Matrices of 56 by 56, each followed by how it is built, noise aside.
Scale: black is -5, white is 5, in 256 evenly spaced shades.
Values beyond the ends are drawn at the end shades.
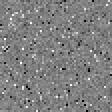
sparse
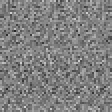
repeating columns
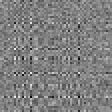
low rank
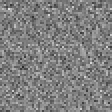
repeating columns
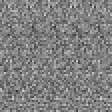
repeating columns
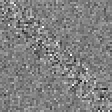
banded
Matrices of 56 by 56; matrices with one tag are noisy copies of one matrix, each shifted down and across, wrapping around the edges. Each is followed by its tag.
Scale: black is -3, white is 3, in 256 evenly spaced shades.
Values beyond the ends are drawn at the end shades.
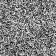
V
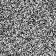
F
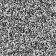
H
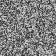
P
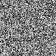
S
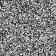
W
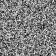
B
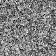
V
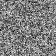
F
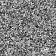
W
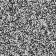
P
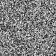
B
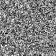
P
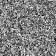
P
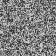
H
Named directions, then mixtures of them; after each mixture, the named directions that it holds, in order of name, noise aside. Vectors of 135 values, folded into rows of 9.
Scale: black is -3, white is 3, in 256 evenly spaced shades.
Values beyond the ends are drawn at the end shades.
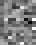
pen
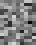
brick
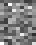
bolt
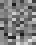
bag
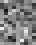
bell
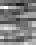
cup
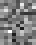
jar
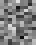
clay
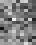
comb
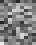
bolt, clay.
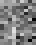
bag, clay, comb.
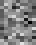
comb, pen.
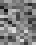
bell, brick, clay.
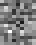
cup, jar.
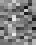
clay, comb.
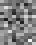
brick, cup, jar.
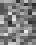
bell, brick, comb.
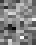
clay, cup.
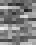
cup.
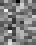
clay, jar.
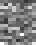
bolt, cup.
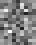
jar.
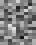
clay.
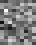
bell, clay.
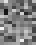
bell.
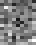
bag, cup, jar.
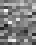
bell, cup.
